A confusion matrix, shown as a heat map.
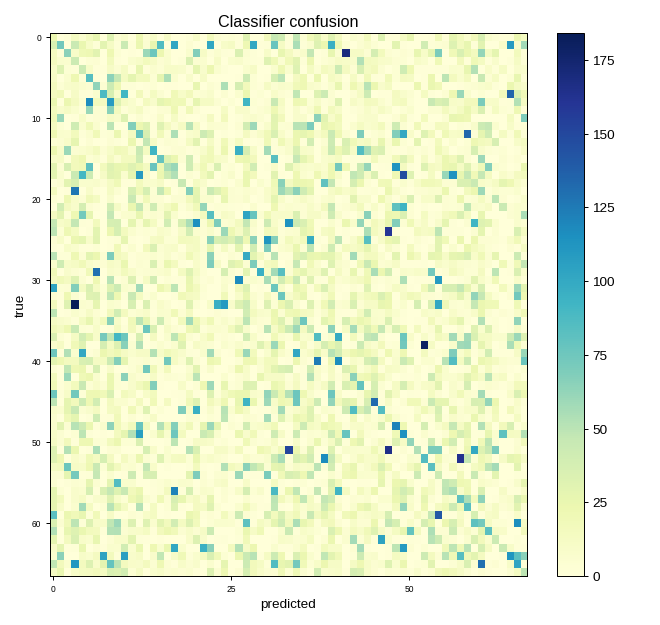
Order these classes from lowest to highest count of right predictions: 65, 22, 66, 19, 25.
25, 66, 19, 22, 65
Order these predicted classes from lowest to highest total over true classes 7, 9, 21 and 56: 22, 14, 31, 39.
22, 14, 39, 31
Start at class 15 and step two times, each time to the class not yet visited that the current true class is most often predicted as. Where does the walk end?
0
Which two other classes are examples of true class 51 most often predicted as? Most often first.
47, 33
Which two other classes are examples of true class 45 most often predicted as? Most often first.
27, 34
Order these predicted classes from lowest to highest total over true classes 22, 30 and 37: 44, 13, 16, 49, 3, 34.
13, 16, 3, 34, 44, 49
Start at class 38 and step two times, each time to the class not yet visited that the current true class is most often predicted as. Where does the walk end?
57
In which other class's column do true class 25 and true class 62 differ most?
30
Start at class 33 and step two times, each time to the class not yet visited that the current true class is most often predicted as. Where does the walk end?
43
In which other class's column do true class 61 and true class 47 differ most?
50
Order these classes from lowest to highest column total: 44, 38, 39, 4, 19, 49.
38, 19, 4, 44, 49, 39
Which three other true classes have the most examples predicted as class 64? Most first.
7, 1, 38
